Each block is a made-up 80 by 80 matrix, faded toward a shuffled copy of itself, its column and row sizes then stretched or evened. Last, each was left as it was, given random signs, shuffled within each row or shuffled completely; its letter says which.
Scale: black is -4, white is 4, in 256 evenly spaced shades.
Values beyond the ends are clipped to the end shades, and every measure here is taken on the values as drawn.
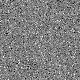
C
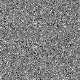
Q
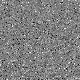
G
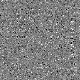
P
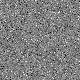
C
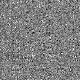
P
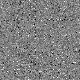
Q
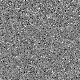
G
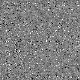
Q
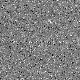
G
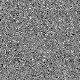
P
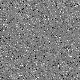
G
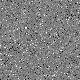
C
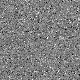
G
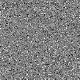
Q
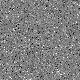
C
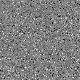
G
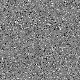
G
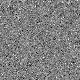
C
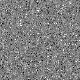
P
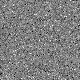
C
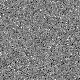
C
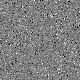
C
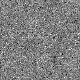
G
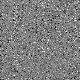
Q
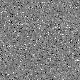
G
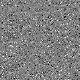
P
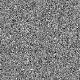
Q
